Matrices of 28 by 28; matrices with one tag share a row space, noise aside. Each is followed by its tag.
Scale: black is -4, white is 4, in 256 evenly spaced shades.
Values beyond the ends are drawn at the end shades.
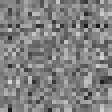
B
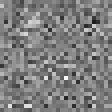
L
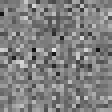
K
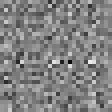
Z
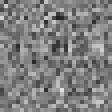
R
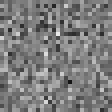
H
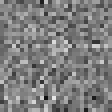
R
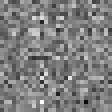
R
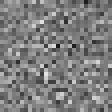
R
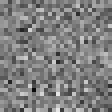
K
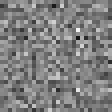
K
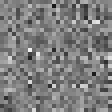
B
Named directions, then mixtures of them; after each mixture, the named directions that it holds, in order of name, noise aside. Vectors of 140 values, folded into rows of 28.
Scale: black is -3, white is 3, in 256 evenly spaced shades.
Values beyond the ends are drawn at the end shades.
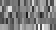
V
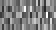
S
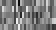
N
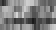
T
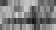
T.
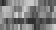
T.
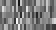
N.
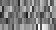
S, V.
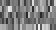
V.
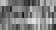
S, T.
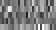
V.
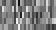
N.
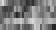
T.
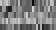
T, V.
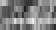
T.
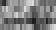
T.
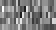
N, S.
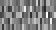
S.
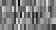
N.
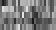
N, T.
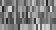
N, V.
